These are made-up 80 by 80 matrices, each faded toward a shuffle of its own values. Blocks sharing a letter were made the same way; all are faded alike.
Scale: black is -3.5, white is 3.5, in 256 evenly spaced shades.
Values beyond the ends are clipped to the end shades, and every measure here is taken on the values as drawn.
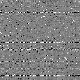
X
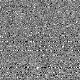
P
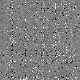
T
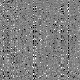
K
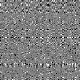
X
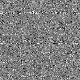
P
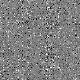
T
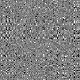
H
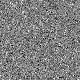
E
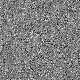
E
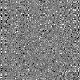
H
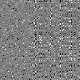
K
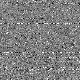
P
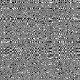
X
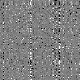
K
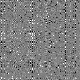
K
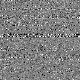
P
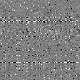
X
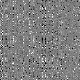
K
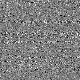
P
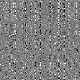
K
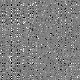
K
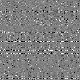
X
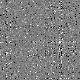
T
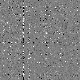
T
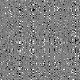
K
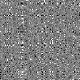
H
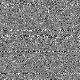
P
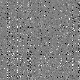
T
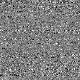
P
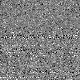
P
